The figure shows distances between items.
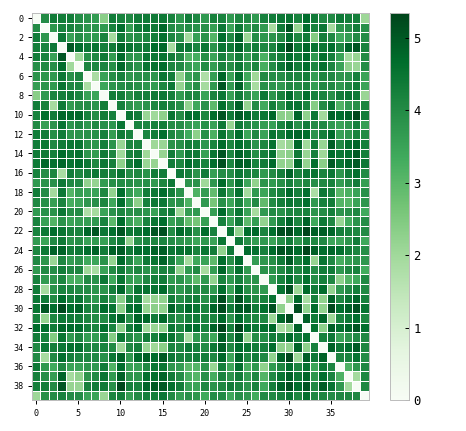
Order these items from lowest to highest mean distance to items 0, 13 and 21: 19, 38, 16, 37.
19, 16, 37, 38
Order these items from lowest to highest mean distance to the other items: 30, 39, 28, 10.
39, 28, 10, 30
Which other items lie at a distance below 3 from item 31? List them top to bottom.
1, 28, 35
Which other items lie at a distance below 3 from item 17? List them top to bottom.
6, 7, 20, 26
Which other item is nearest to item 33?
18
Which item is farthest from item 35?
30
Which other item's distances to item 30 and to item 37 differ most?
38
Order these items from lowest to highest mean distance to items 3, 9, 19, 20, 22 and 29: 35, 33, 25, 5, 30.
25, 33, 5, 30, 35
